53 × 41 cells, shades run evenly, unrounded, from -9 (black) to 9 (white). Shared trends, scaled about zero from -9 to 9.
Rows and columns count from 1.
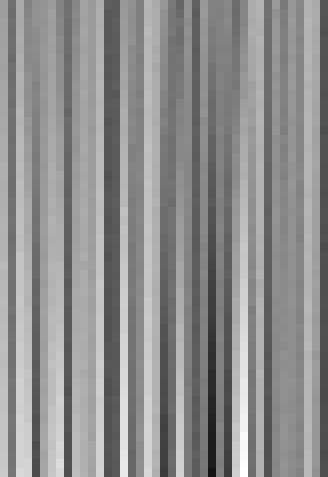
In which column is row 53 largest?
31
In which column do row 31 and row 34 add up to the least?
27
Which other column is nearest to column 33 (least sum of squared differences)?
20
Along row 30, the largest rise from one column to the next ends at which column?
16
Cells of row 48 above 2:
18
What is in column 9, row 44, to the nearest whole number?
-3
